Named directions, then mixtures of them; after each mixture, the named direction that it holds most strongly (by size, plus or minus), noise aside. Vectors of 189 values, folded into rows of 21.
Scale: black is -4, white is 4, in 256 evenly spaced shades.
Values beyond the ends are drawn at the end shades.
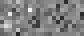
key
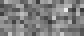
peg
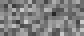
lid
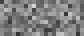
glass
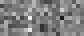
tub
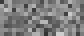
glass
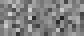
key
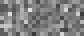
key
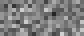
lid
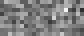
peg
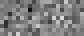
key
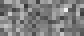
peg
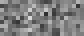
tub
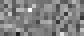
key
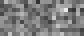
peg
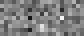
tub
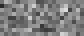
tub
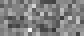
tub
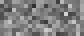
glass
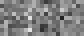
tub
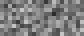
lid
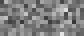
peg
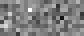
key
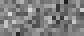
key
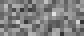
lid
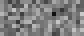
lid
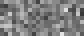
peg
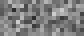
lid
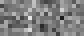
tub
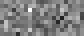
key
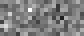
key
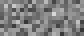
lid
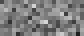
glass
